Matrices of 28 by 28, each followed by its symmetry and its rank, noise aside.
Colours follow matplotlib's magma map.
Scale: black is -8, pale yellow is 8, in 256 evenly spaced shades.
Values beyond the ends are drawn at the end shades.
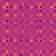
symmetric, rank two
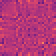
symmetric, rank three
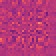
no symmetry, rank three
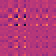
symmetric, rank one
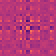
symmetric, rank one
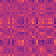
no symmetry, rank two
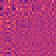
no symmetry, rank three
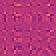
antisymmetric, rank two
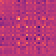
symmetric, rank two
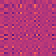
no symmetry, rank two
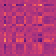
symmetric, rank one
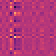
no symmetry, rank one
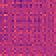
no symmetry, rank three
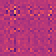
no symmetry, rank two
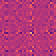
no symmetry, rank two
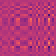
no symmetry, rank one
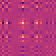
symmetric, rank one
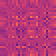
no symmetry, rank two
